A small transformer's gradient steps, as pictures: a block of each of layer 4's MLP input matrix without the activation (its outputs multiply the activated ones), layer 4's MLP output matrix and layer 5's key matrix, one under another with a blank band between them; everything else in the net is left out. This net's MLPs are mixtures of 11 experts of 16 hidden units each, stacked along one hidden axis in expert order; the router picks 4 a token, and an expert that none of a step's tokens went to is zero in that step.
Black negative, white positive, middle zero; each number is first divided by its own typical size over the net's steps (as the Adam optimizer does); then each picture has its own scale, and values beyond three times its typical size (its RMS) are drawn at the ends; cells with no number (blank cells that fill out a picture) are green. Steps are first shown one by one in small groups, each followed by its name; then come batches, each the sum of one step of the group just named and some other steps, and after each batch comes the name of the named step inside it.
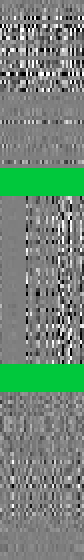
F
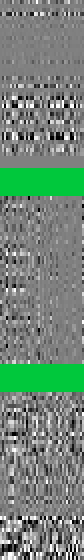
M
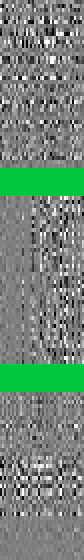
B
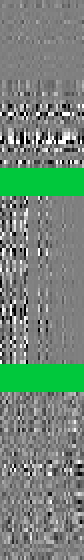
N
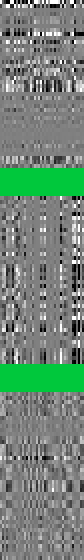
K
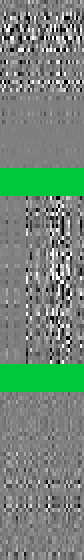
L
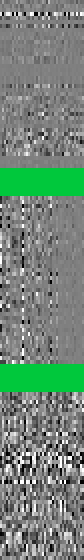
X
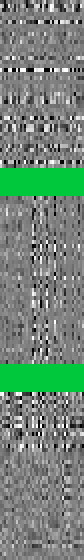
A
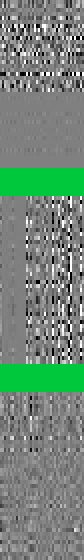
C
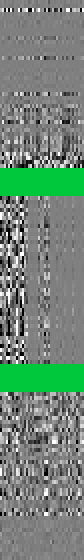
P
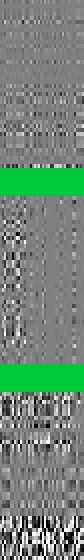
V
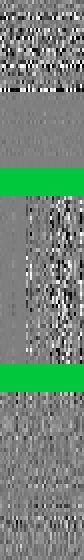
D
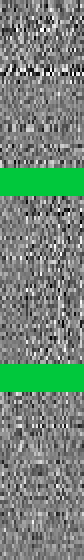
A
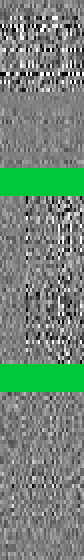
F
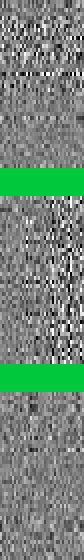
C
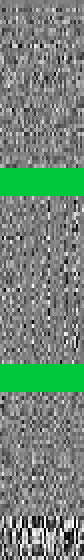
V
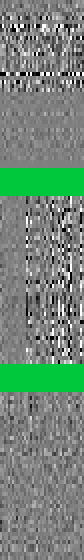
C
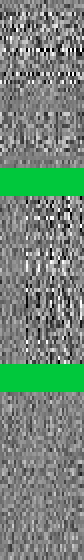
N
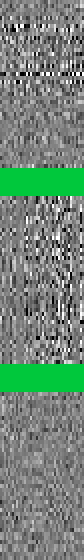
C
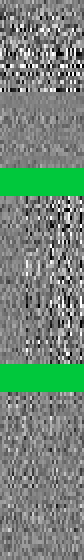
D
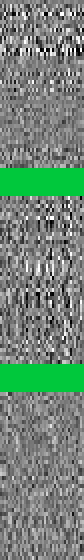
P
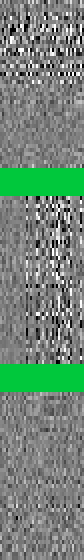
L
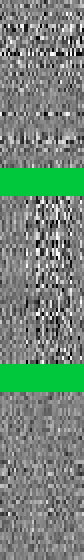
N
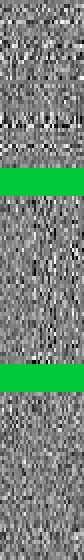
V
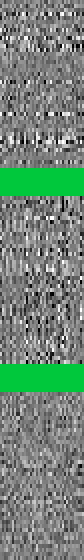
N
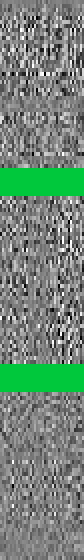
F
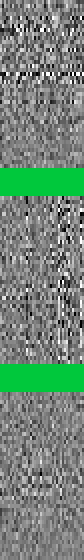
B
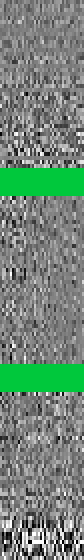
V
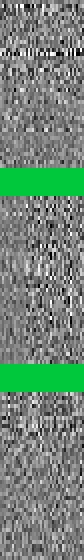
A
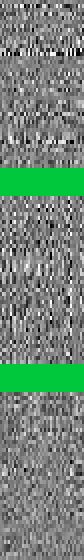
N
